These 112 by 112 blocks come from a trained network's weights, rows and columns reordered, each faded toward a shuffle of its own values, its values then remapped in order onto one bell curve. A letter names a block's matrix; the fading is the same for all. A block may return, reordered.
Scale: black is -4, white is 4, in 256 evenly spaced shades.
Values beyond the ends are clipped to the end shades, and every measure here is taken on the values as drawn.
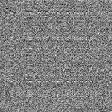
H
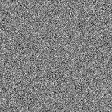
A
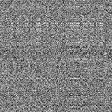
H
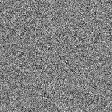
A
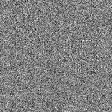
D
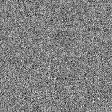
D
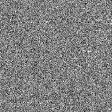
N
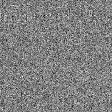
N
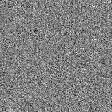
D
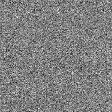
N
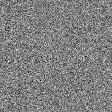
A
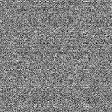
H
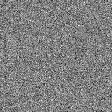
A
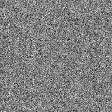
D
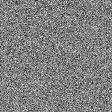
D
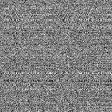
H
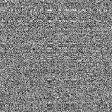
H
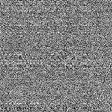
H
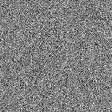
N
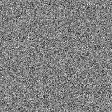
D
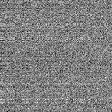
H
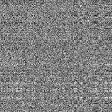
H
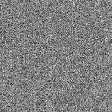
A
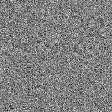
D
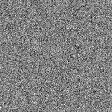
D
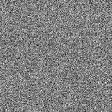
A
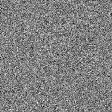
D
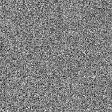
N
